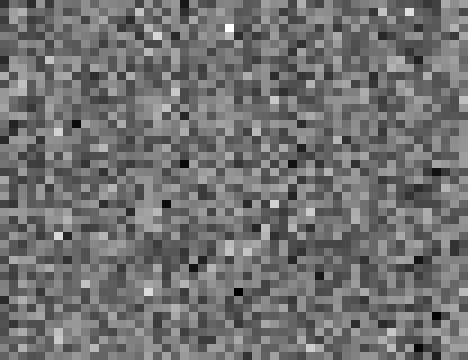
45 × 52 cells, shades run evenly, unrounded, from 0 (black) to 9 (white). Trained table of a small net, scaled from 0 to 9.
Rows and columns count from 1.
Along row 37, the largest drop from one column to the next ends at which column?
27
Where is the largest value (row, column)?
4, 26
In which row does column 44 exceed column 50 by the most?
22
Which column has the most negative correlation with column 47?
51
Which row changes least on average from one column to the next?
7
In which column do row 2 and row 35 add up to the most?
46
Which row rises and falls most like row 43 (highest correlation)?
1
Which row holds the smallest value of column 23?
33
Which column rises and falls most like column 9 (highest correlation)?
45
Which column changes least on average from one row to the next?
42
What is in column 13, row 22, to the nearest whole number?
5
